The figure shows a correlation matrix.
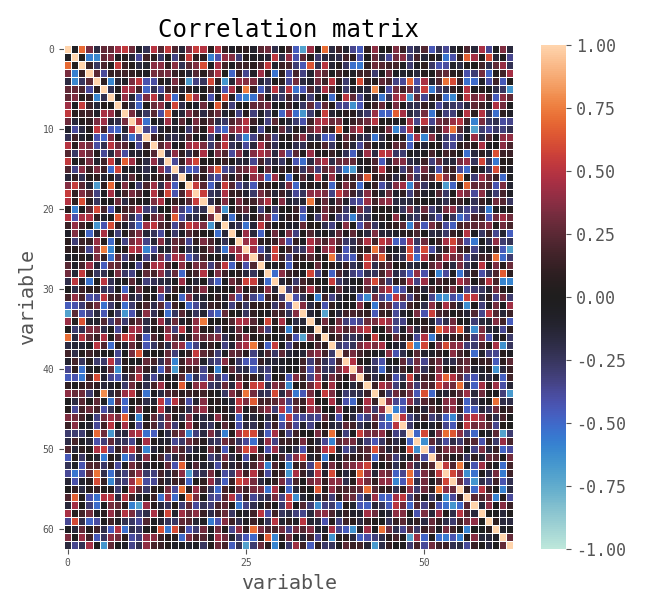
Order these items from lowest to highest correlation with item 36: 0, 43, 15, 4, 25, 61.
61, 4, 15, 25, 43, 0
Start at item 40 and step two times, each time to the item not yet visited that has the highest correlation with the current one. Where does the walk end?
6
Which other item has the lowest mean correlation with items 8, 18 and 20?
33
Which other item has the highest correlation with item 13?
60
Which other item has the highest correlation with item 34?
19
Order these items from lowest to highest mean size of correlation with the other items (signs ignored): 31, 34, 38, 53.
38, 34, 31, 53
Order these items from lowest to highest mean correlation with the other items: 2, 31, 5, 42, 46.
31, 46, 5, 2, 42
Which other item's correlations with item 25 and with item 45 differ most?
5
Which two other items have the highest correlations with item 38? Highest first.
10, 18
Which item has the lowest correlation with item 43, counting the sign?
62
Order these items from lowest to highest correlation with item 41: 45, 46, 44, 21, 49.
46, 21, 49, 44, 45
